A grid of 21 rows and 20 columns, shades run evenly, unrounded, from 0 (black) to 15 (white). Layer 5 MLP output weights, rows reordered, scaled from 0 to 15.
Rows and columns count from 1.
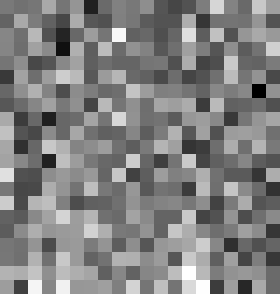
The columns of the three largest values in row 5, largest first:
17, 14, 6
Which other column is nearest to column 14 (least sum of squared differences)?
3
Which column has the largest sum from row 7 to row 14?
1
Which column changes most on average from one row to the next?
20
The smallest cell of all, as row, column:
7, 19
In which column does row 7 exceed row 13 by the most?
10
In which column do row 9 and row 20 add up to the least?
4
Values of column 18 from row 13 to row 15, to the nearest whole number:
5 8 10
